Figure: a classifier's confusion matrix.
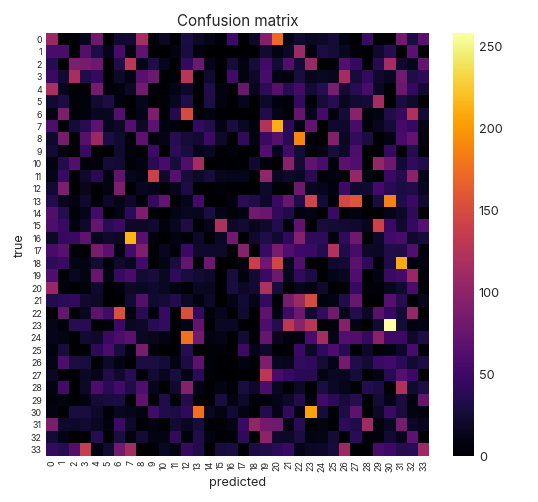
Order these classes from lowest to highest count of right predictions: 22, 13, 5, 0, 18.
5, 13, 22, 0, 18
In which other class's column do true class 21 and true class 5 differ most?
23
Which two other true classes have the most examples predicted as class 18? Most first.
31, 14
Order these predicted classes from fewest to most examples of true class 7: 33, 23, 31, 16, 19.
33, 16, 31, 23, 19
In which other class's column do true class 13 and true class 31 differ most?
30
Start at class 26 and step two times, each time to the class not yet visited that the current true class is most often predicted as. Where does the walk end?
32
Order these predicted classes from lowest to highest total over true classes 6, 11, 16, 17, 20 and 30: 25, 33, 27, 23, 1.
33, 25, 1, 23, 27
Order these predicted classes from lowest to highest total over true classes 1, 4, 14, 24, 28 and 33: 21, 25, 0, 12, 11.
11, 21, 25, 0, 12
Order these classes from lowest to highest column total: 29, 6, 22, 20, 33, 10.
10, 33, 29, 6, 20, 22
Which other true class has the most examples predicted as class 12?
24
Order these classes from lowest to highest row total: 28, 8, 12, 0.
12, 28, 0, 8
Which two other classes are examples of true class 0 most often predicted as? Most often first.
20, 8
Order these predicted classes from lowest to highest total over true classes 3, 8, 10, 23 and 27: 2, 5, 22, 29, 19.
5, 29, 2, 19, 22
